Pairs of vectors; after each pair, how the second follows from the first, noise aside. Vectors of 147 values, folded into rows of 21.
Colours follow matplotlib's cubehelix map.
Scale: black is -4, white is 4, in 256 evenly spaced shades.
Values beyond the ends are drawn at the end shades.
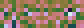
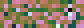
copied.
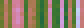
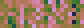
wrapped around, negated, partly zeroed.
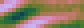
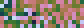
sign-scrambled.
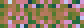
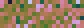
negated, partly zeroed.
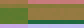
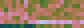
negated, partly zeroed.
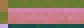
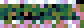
reversed, negated, scaled up.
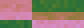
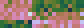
copied.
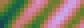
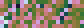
sign-scrambled.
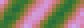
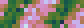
copied.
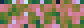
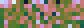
sign-scrambled.
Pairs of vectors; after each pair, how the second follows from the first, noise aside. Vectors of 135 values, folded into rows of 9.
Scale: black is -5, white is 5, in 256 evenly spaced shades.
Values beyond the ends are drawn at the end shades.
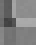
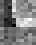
scaled up.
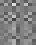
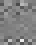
reversed, partly zeroed.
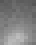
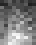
scaled up.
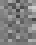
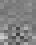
reversed, partly zeroed.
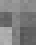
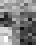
scaled up.
